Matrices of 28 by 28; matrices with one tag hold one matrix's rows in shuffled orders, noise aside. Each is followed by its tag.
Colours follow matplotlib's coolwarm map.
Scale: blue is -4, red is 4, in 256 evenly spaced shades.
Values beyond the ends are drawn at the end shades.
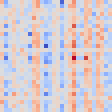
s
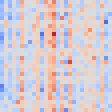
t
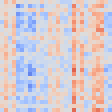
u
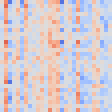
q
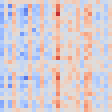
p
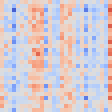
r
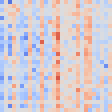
p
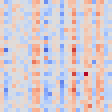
s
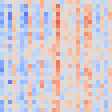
p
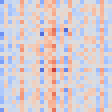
t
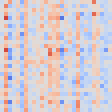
q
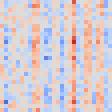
s
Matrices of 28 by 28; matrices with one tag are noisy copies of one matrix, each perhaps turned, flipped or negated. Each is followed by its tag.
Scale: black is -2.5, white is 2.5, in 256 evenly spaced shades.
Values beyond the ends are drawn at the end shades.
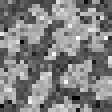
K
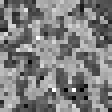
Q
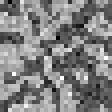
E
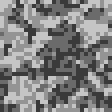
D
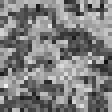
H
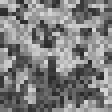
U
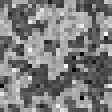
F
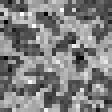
Q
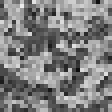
H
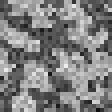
K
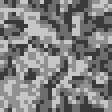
E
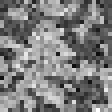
D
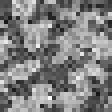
K
